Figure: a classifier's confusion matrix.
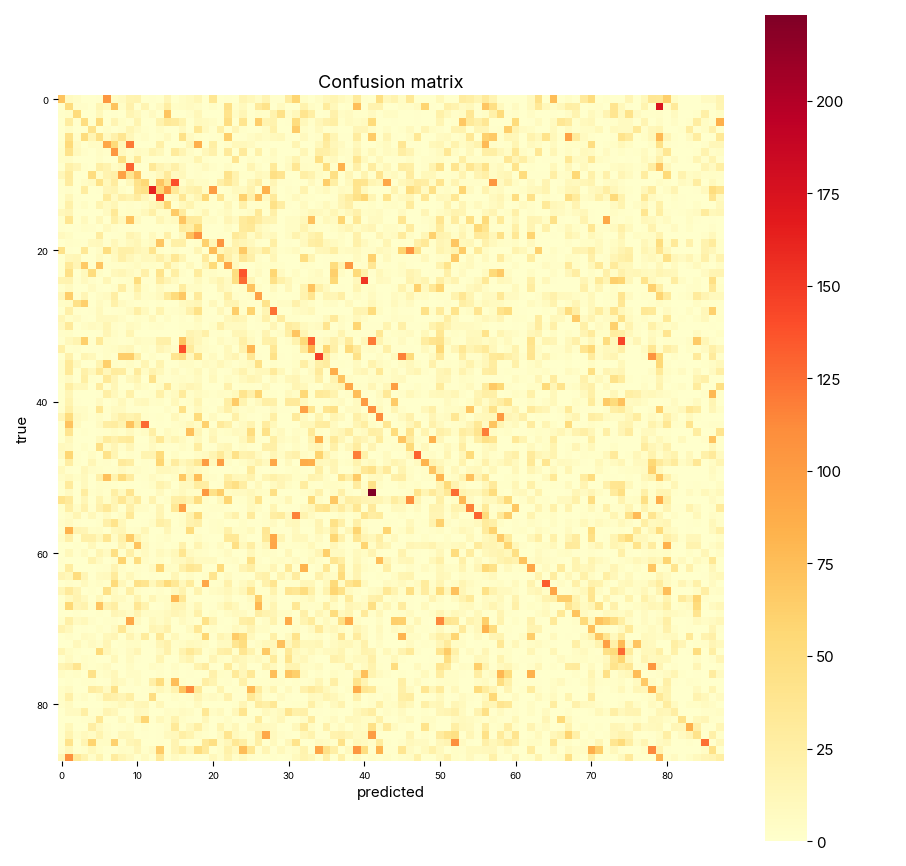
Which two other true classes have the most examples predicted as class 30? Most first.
69, 76
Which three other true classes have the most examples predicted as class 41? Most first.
52, 32, 84
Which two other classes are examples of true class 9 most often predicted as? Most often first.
37, 79
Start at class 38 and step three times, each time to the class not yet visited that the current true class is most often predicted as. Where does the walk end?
50
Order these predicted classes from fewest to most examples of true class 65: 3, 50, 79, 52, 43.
3, 79, 43, 50, 52
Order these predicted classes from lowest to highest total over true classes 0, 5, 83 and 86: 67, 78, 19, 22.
19, 22, 67, 78
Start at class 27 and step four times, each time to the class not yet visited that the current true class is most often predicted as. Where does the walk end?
79
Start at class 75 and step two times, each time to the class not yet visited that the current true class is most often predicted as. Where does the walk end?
17
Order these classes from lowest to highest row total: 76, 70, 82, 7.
82, 70, 7, 76
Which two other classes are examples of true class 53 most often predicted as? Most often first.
46, 79
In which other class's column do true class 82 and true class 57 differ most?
1
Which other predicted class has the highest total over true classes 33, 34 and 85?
16
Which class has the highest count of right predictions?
12
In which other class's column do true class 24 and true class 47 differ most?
40
